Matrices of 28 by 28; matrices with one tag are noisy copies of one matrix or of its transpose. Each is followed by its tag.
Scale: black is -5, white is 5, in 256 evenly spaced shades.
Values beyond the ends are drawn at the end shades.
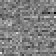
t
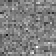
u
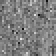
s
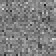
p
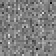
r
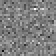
r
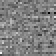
t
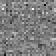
p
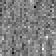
u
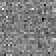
p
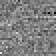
t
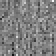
t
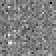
r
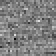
s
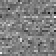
t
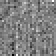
t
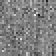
s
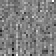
t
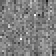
s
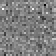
p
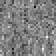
u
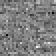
u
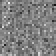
p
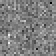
r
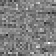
u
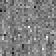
u
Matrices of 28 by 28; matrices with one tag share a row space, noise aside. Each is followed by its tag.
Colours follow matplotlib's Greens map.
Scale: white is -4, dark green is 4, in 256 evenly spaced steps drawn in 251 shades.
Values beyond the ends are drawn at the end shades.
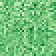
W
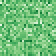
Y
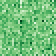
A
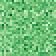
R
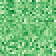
R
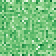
R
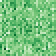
Y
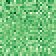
Y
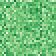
Y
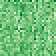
A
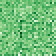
A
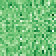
A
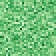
W
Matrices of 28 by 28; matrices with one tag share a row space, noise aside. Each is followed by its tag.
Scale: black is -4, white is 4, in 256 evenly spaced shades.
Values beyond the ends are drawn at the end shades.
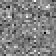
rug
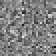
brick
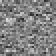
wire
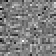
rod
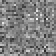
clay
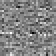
wire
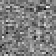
wire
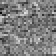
rod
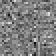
rug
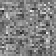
wire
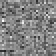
clay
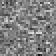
wire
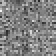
rod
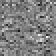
wire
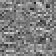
wire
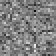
rug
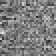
clay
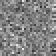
brick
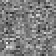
wire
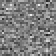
wire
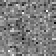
brick
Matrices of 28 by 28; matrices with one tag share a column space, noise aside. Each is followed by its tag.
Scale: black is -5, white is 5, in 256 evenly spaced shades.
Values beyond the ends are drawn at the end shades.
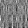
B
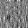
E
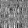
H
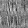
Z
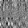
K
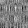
B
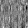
B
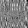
K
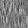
Z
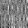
B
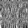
H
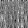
E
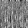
E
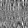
K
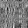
H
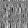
H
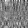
K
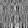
B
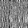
E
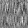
Z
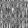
H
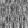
B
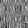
B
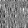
H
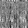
E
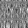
H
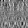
K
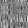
E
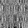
B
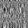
H
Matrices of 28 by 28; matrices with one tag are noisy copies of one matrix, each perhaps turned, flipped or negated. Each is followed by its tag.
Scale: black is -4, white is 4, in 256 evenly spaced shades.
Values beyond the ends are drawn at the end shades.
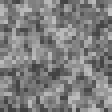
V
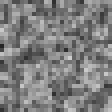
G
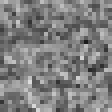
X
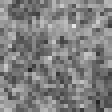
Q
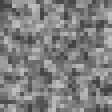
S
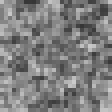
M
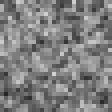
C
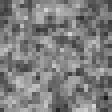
M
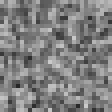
S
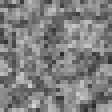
G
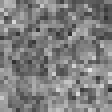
Q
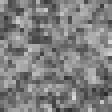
C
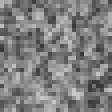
C
